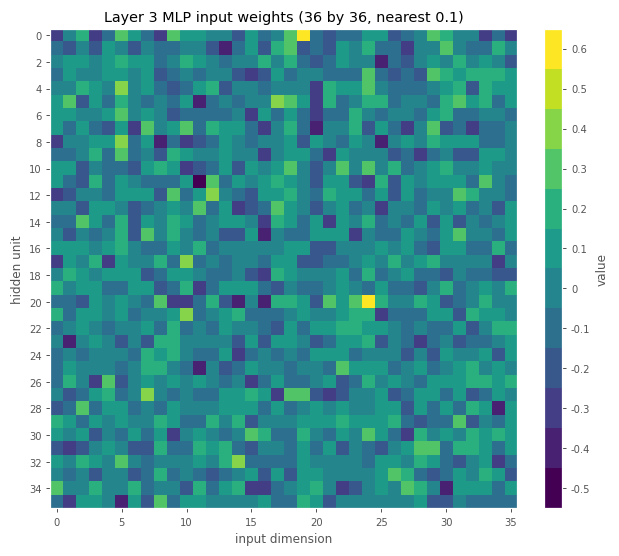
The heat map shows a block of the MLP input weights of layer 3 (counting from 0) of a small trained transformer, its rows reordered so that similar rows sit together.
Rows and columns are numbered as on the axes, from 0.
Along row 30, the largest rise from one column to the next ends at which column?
28
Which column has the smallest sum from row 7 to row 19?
16
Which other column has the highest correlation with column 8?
26
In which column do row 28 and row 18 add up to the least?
34
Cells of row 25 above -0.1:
26
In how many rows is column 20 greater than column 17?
12
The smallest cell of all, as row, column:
11, 11
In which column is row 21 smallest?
25
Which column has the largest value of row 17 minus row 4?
10
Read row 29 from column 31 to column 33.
0.3 -0.2 0
